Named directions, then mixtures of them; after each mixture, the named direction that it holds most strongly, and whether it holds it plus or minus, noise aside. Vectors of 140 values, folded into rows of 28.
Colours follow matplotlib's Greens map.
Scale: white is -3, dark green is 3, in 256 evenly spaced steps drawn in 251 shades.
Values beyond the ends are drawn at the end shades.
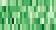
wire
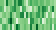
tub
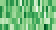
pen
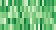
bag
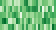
tub, minus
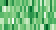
wire, minus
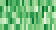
pen, plus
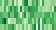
bag, minus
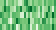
tub, minus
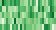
wire, minus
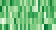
pen, plus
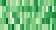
pen, minus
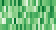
wire, minus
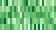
bag, minus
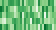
pen, plus
